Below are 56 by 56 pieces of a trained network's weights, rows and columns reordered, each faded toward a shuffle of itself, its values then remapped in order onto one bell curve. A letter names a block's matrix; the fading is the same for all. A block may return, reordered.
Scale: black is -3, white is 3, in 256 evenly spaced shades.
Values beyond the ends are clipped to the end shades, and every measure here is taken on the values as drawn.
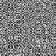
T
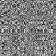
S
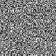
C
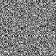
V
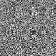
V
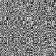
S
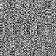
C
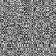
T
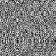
T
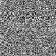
V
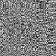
S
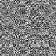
T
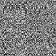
V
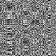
S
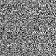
V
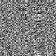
S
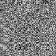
C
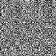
V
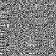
V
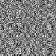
C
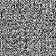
V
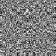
T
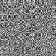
T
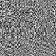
S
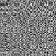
S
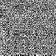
V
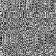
S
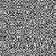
T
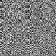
S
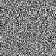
T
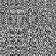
T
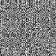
S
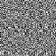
T
